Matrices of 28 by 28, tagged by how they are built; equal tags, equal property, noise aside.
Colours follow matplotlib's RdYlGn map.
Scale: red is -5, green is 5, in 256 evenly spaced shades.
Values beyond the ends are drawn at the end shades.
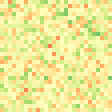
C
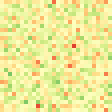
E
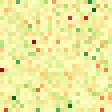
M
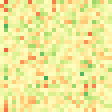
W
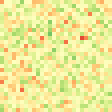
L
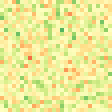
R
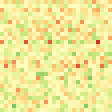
R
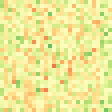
E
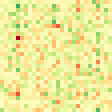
W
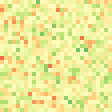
L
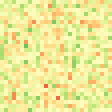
E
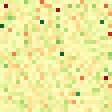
M
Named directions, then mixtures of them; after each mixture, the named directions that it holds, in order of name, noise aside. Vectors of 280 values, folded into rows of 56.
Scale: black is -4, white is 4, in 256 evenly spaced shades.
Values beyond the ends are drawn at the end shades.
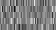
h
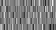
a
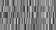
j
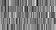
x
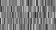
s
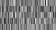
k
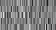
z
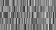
j.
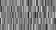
s.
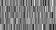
a, h.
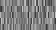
s.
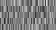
k, s.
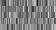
x.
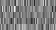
h.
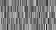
x, z.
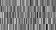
j, s, z.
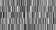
j, z.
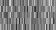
j, x.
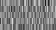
a, h, s.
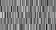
s, z.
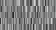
a, j, s.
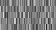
j, x, z.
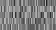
k.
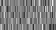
a.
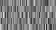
a, x, z.
